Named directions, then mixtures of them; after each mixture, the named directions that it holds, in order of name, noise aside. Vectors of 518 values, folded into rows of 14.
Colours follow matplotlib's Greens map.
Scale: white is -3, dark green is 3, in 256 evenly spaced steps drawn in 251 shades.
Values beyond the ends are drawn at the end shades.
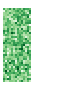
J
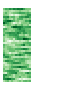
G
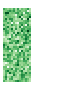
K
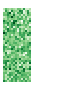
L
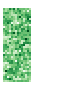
G, J, K.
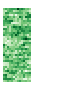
G, K.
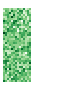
L.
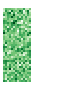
L.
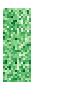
J, K, L.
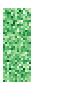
K, L.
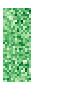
J, K, L.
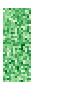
J.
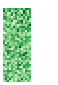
L.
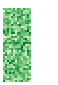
J, K, L.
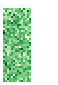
J, K, L.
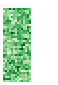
G, J.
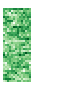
G, L.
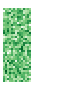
J, K, L.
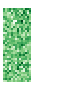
J, L.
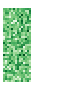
J, K, L.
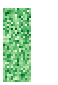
K.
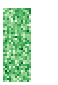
J.
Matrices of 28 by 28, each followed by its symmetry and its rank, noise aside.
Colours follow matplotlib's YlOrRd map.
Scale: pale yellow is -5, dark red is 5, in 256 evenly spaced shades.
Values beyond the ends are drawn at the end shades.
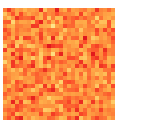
antisymmetric, rank six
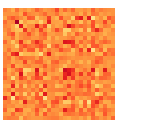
symmetric, rank four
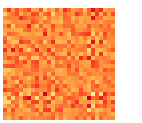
antisymmetric, rank four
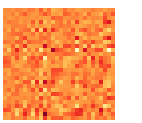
antisymmetric, rank four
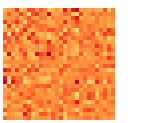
symmetric, rank five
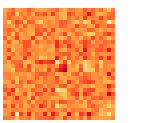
symmetric, rank four
